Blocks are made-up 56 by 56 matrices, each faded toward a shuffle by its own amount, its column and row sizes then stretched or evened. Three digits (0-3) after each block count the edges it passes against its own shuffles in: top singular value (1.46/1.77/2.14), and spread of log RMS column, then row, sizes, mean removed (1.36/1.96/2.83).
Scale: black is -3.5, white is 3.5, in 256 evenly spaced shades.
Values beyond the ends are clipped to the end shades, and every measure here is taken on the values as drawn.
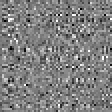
3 2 2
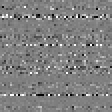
2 0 3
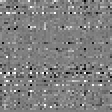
1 1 3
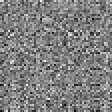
3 0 2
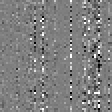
2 3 0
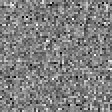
0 0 2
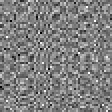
3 0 0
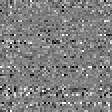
0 1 3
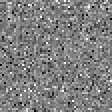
0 0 0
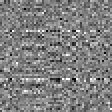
3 1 2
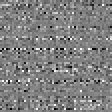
2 1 3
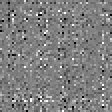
0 2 2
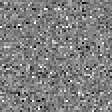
0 0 2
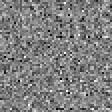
2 0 1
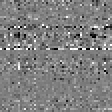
2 1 3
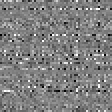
2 1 3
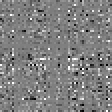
0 3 3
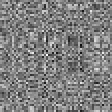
3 2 1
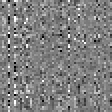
3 3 1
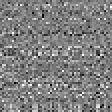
3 0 2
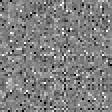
2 1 0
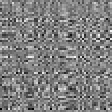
3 0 3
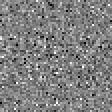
0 0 1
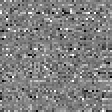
1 0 3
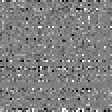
0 2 3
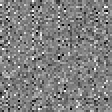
2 2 0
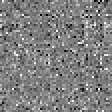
2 1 2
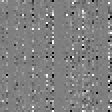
1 3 1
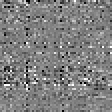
2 2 3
